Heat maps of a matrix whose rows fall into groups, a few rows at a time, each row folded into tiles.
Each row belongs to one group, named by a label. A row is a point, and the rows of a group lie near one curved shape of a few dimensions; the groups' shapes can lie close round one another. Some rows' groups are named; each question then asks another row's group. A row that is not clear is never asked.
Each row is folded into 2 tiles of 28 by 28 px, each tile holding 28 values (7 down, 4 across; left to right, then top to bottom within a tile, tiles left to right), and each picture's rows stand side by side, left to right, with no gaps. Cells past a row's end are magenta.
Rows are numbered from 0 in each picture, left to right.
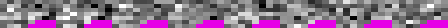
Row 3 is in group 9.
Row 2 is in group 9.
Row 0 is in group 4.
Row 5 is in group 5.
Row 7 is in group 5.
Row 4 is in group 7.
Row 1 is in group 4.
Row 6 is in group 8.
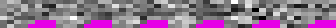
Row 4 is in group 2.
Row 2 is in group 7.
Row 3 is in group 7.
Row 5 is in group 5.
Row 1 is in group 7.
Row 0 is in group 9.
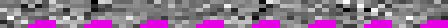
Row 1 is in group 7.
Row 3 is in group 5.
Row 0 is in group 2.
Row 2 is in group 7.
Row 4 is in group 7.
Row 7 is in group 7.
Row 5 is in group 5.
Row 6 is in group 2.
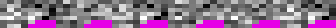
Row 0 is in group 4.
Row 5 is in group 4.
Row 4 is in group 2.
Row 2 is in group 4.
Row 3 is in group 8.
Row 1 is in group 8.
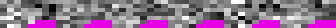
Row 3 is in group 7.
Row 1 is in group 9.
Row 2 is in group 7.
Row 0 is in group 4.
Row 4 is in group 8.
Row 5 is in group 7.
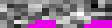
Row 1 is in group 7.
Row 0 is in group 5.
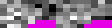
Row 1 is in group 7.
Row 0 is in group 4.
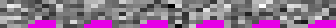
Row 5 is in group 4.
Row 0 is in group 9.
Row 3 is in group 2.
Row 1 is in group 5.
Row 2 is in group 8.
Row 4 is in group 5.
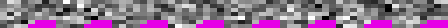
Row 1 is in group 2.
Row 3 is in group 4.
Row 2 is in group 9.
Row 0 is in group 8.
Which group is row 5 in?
4
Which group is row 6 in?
4
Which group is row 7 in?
7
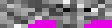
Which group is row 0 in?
5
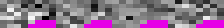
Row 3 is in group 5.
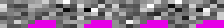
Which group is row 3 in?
2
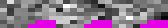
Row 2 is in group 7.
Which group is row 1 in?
9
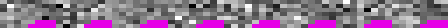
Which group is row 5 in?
7
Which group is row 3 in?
2
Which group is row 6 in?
2
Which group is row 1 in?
2
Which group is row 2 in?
5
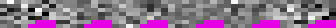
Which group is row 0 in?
2
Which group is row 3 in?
5
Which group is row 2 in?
5
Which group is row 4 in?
8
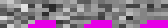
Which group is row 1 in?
9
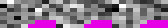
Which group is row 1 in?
4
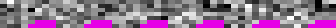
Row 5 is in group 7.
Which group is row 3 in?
7
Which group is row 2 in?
7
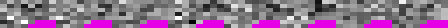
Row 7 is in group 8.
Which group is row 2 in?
8
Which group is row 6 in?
5
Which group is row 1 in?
9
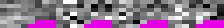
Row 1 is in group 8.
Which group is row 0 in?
7
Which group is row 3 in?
4
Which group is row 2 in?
8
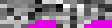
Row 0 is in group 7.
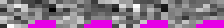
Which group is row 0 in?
4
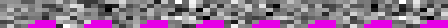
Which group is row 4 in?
9
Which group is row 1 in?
4
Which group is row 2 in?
2
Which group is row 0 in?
9
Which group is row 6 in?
5
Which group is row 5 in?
9
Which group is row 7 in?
2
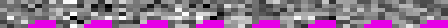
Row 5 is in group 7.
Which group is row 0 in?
2
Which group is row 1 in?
8
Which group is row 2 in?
8
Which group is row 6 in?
9
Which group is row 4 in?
7
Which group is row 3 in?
4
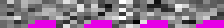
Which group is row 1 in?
9
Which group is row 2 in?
8
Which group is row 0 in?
8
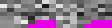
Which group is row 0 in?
7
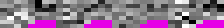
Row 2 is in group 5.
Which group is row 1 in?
8
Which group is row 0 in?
7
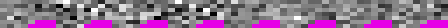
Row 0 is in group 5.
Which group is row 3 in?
2
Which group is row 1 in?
2
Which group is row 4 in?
8
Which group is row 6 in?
9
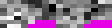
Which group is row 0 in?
4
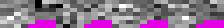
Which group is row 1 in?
2
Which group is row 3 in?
7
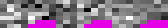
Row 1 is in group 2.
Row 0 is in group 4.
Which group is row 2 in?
7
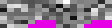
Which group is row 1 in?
2
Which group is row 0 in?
4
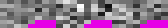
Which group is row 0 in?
5
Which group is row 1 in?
9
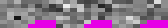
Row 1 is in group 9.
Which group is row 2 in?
7
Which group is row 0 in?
5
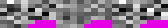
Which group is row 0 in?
2
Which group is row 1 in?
5
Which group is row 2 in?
2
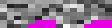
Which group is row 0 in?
5
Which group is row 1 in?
4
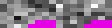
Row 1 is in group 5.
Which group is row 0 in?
5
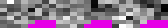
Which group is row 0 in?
2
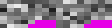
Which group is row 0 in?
4
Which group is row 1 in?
8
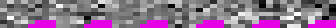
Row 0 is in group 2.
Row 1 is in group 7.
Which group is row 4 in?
7
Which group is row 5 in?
4
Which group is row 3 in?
2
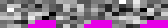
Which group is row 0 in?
4
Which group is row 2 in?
2
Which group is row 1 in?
9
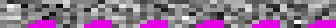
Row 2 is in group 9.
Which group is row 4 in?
9
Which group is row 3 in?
7
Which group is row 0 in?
9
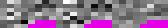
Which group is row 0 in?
8
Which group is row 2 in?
5
